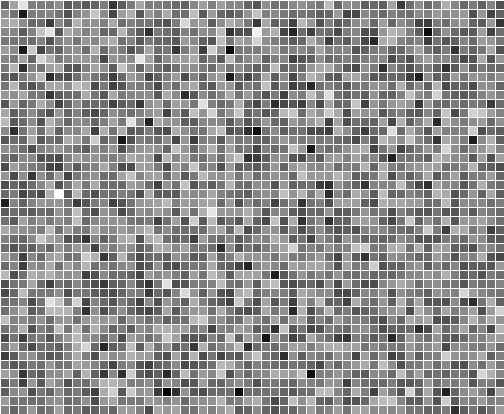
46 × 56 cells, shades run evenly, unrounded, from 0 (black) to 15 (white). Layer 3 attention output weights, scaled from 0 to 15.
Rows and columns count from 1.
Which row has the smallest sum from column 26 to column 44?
15
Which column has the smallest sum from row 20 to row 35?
16
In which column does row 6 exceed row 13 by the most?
11
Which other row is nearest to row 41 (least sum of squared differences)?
46
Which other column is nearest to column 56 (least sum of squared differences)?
8
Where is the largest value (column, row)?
7, 22
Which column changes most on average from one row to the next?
19
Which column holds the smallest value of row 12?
31
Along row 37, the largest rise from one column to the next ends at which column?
32
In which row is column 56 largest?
35
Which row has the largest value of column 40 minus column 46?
9
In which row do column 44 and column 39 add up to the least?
38
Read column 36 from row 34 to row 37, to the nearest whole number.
11 7 8 5
